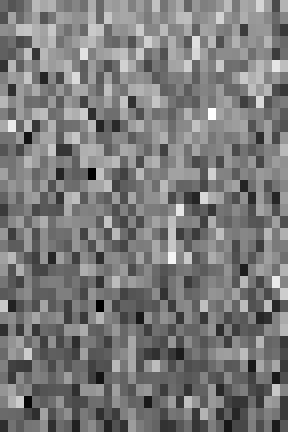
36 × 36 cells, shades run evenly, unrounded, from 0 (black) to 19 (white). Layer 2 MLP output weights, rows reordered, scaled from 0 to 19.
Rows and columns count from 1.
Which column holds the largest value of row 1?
33
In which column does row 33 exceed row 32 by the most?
35
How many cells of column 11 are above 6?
31
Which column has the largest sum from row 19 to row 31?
27
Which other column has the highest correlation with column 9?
10
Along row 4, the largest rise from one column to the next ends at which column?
25
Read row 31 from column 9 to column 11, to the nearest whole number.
6 8 8
